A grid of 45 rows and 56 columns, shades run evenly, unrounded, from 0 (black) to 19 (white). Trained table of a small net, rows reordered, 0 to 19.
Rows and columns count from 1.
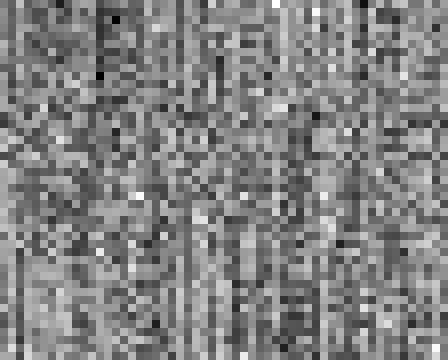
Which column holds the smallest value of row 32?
51
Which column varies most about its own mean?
13
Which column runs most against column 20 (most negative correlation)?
41
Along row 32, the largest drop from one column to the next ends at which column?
14
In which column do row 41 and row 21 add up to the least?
20
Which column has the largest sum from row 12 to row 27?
35
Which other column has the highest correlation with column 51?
3
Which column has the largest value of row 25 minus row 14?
31
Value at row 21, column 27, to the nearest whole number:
13
